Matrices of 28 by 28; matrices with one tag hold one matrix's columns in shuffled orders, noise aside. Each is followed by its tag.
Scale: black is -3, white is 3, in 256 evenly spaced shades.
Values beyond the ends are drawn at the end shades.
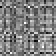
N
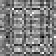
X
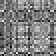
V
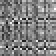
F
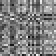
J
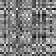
X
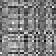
N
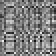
N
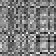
N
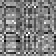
N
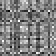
V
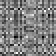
X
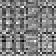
N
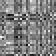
J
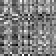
J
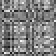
V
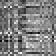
N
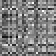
X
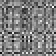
N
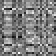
X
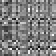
F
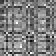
N
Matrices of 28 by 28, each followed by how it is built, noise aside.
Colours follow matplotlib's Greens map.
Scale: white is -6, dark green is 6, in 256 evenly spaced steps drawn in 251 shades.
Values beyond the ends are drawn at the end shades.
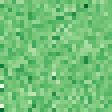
uneven columns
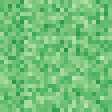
repeating rows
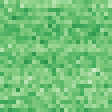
blocks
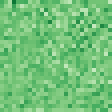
upper triangular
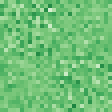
block diagonal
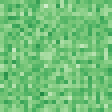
blocks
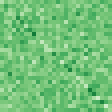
diagonal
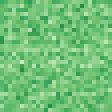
repeating columns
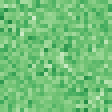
block diagonal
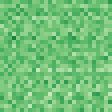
repeating columns
